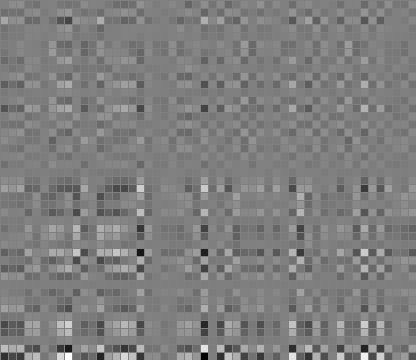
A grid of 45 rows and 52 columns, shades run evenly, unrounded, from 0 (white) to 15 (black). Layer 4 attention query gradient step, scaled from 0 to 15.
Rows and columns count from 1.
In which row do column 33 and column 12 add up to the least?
44
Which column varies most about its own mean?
26
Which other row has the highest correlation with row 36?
30
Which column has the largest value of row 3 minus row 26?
9
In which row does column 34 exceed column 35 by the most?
24
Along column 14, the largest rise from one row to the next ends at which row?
33
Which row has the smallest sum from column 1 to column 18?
32
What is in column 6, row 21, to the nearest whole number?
8
